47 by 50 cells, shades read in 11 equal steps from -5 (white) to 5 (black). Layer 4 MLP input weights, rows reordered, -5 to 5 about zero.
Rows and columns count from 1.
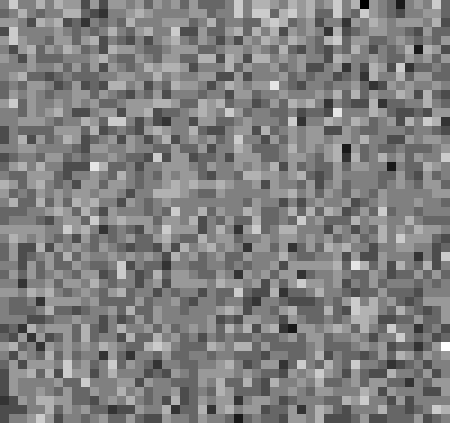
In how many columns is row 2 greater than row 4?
15
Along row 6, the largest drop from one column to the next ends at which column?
48
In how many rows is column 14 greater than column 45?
17
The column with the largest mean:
39
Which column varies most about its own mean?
27
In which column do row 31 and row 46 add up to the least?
49
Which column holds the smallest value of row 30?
40
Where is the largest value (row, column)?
1, 41
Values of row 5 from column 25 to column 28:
2 0 2 -1
